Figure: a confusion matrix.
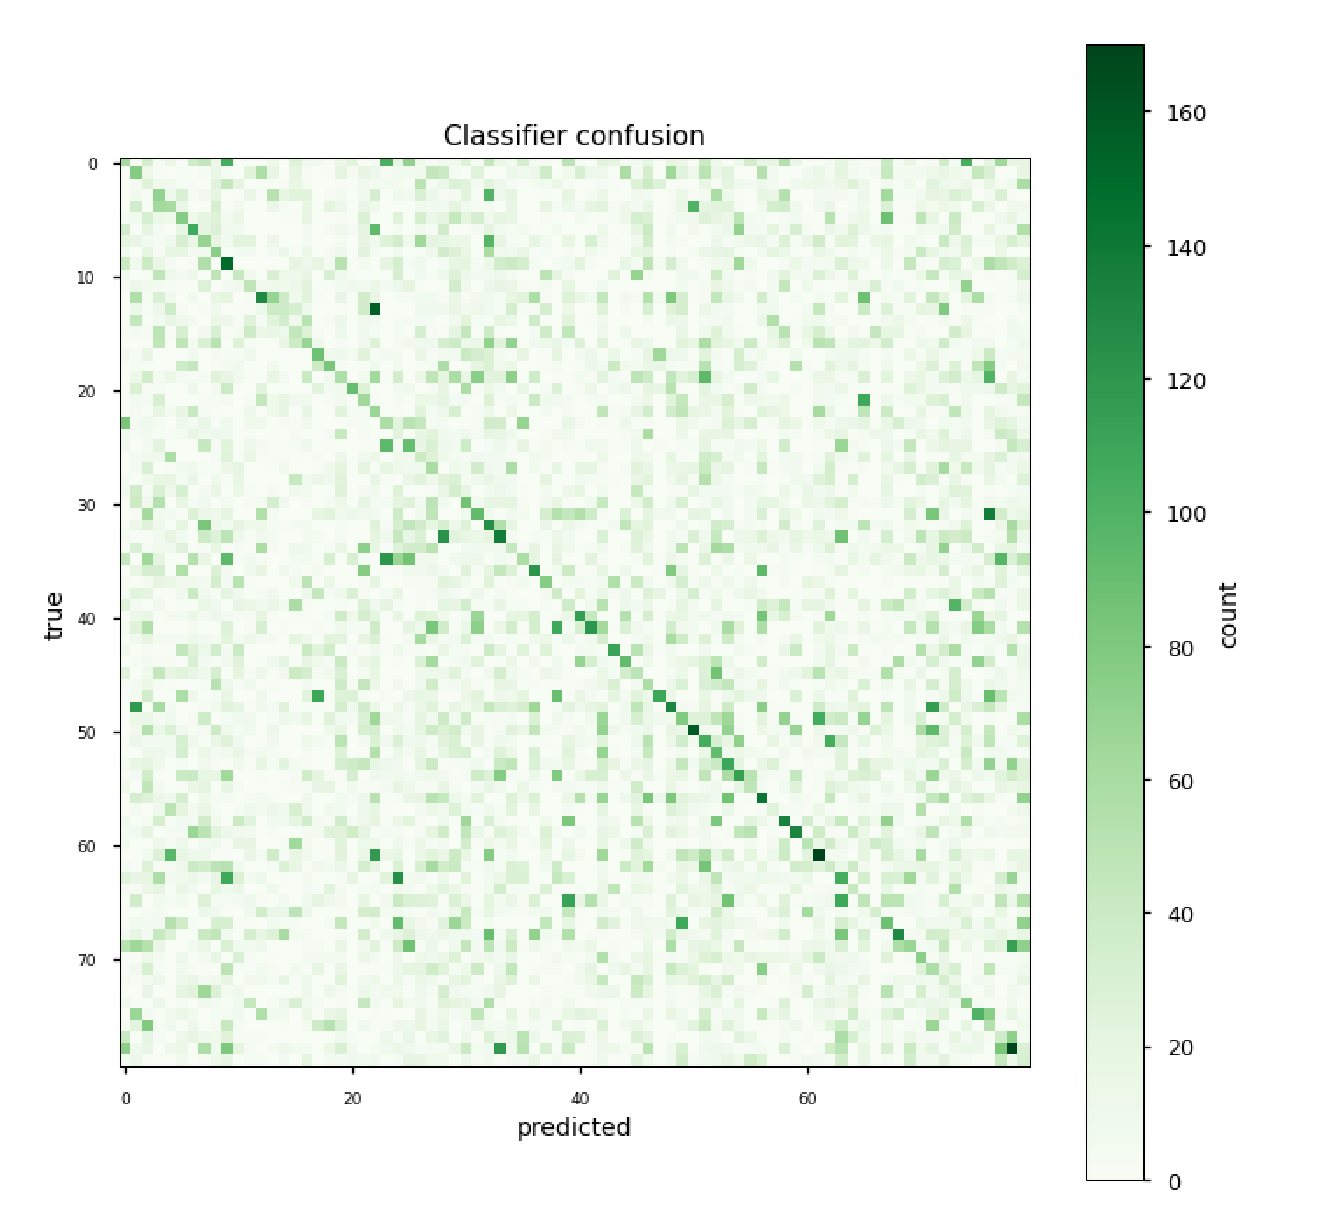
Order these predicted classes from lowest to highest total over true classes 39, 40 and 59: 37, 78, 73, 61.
78, 37, 61, 73
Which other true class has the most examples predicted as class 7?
32
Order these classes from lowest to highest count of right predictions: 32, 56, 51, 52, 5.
5, 52, 51, 32, 56
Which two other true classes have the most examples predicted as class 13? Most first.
12, 3
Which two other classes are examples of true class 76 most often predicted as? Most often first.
2, 71
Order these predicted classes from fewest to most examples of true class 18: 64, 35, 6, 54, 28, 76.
35, 64, 54, 6, 28, 76
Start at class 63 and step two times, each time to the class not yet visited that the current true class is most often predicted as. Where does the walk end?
46
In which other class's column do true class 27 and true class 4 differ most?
50
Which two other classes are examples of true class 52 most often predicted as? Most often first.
42, 22
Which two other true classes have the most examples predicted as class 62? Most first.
51, 40
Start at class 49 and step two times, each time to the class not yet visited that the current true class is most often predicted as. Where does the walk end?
22
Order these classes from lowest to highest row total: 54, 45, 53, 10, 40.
10, 45, 40, 53, 54
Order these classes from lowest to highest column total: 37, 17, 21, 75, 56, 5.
17, 37, 75, 5, 21, 56
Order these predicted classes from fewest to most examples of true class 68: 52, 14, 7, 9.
9, 52, 7, 14
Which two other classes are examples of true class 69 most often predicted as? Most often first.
78, 25
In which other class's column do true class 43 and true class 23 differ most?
0
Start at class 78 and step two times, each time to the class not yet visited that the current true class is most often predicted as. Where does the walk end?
28
